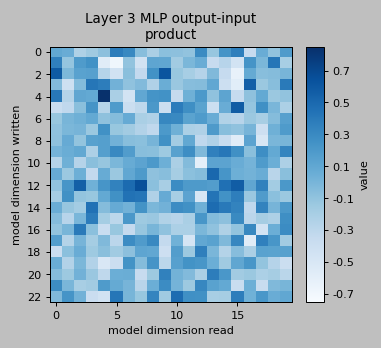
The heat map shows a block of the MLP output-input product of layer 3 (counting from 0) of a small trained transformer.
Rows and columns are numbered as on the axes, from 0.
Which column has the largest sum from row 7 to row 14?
13
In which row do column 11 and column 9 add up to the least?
17
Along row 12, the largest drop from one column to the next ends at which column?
8
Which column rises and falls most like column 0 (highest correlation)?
9
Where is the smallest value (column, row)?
5, 1
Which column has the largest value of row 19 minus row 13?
12
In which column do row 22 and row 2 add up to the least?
4
